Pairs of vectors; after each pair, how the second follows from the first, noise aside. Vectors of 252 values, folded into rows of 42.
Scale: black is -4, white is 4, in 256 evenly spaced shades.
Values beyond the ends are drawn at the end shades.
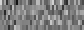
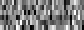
reversed, negated, scaled up.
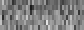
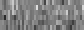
reversed, partly zeroed.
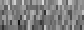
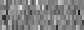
wrapped around, negated, partly zeroed.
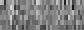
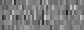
wrapped around, negated, partly zeroed.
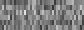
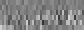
wrapped around, negated, partly zeroed.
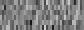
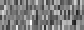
negated.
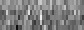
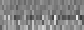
reversed, partly zeroed.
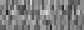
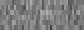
shrunk.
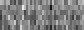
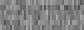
wrapped around, negated, shrunk.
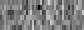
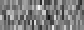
negated.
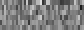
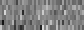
reversed, partly zeroed.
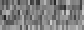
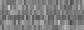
wrapped around, negated, shrunk.
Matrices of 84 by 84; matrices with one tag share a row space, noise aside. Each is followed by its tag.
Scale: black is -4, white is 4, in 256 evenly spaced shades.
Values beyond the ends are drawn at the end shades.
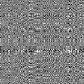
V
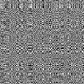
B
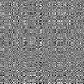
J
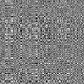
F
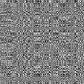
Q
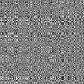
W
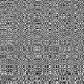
Q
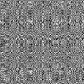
B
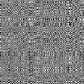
V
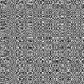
B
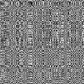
B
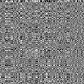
F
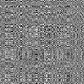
F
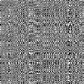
V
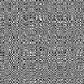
J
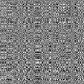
Q
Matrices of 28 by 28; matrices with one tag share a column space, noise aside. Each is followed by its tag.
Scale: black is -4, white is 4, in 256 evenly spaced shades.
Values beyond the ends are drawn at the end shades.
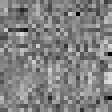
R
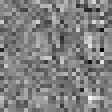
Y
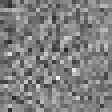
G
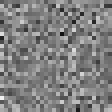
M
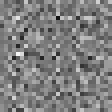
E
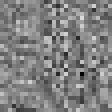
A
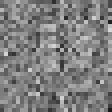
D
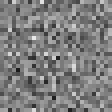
E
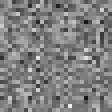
Y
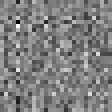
D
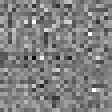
Y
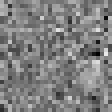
R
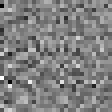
G
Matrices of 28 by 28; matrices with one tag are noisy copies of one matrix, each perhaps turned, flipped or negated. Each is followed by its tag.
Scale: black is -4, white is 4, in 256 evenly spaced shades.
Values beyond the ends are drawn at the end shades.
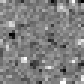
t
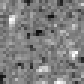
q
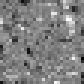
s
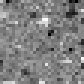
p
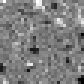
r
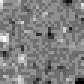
r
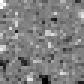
r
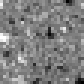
r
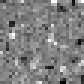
t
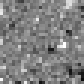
p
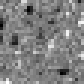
q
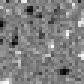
q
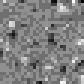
t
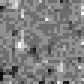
p
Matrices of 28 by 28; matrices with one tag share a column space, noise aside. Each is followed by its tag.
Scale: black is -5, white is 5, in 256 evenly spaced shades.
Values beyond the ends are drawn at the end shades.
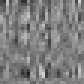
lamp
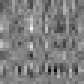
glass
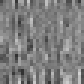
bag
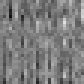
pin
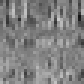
pin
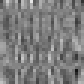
bag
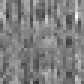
pin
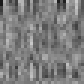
lamp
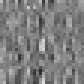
bag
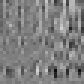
glass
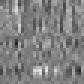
glass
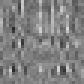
glass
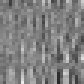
bag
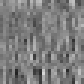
bag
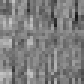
pin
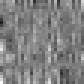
bag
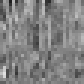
lamp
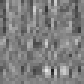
glass
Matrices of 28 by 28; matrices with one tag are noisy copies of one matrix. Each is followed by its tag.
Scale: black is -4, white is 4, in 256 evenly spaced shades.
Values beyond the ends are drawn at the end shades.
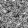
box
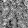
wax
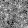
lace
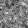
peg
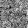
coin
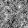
lace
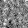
wax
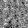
wax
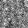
wax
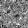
box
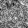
peg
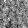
wax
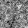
lace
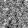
wax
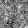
lace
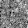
coin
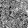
coin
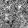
lace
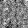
wax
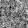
coin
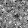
box
